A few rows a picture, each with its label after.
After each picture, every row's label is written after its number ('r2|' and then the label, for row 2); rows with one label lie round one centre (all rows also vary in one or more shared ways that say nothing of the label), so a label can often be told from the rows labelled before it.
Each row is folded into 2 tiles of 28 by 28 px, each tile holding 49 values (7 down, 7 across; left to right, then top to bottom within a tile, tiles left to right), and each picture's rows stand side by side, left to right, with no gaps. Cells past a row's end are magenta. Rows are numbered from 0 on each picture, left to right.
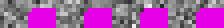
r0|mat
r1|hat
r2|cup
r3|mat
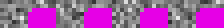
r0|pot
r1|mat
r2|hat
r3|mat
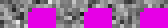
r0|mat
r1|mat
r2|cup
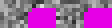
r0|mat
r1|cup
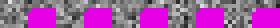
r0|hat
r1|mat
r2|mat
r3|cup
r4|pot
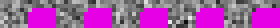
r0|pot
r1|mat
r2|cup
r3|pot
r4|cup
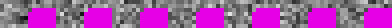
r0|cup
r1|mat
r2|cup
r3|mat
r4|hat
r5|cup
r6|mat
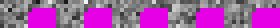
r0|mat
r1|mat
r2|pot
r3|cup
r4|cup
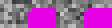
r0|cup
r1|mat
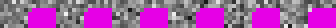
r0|hat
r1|hat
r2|mat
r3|mat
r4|pot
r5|pot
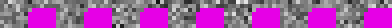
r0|hat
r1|cup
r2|pot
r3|cup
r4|hat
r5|mat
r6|cup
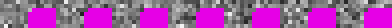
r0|pot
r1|hat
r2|cup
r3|cup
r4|cup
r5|hat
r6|mat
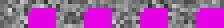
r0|hat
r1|cup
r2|pot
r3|cup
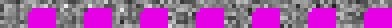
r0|cup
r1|cup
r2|cup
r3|cup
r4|hat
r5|pot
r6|cup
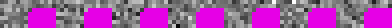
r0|pot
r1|hat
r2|mat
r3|pot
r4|mat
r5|hat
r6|mat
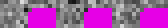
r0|hat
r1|cup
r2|cup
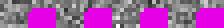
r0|cup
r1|mat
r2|pot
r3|cup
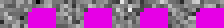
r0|mat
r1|cup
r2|hat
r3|mat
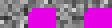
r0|hat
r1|cup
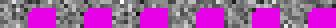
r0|hat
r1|hat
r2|hat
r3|hat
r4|mat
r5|pot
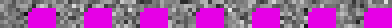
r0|mat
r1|mat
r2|hat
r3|cup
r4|mat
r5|hat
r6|cup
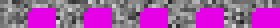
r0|cup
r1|cup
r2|mat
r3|pot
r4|cup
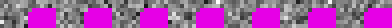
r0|hat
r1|pot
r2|mat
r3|mat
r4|mat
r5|cup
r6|mat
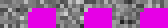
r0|pot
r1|hat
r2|cup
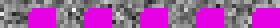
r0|cup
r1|hat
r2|mat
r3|hat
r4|hat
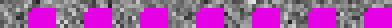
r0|mat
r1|pot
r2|pot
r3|mat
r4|mat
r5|cup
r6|mat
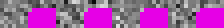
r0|pot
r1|mat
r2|pot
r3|mat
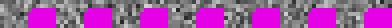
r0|mat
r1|pot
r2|cup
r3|mat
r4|cup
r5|mat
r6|pot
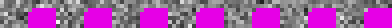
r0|mat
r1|hat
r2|cup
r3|hat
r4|mat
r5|hat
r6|pot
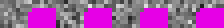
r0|mat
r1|mat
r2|cup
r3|mat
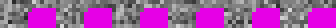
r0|cup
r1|pot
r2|cup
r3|cup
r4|pot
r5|pot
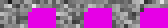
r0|cup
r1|cup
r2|mat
